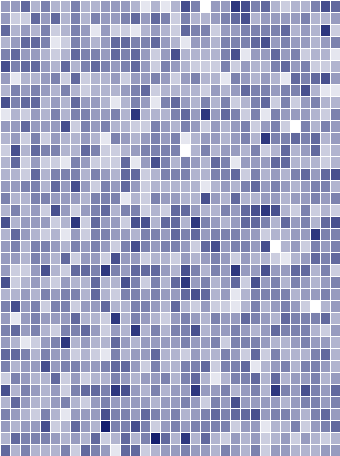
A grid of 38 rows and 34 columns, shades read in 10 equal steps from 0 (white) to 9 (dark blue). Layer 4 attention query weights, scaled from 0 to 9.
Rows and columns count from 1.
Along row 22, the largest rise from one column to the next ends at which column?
12
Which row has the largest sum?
33
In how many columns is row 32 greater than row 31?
9
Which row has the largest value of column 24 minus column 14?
1
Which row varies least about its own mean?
34
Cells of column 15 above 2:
28
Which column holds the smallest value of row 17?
13
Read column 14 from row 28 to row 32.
8 3 4 4 3
